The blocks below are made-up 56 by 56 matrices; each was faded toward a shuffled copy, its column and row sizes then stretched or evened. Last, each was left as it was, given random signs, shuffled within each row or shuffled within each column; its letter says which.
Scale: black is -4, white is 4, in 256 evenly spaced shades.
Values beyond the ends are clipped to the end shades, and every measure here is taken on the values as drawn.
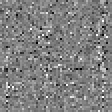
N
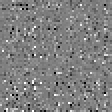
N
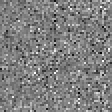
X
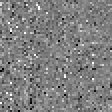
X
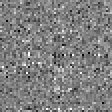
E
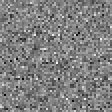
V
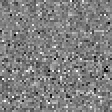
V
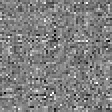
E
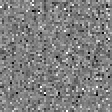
X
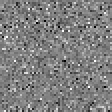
V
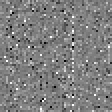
X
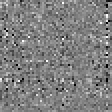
E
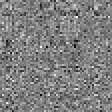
E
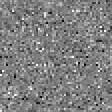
V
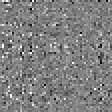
E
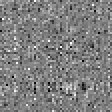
E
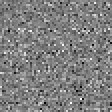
V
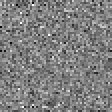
V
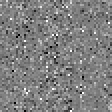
X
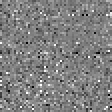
N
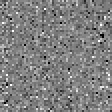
X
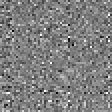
E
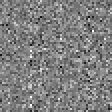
X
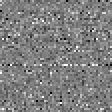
V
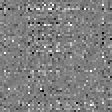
E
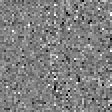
X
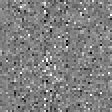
X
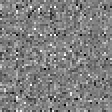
E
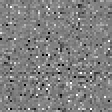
E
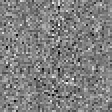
X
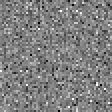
X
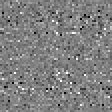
V
